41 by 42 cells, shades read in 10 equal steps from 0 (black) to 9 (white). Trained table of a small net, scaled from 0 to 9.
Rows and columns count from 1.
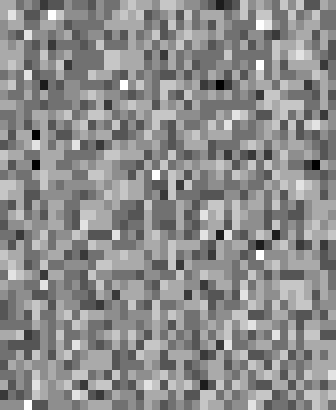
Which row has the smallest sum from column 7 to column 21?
31
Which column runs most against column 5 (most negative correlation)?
1
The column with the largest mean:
35
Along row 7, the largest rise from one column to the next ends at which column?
33
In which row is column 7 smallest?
5
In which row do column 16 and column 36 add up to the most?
9
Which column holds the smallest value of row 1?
28
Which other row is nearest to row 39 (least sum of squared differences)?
36
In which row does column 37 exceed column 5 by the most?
14
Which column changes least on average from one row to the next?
42
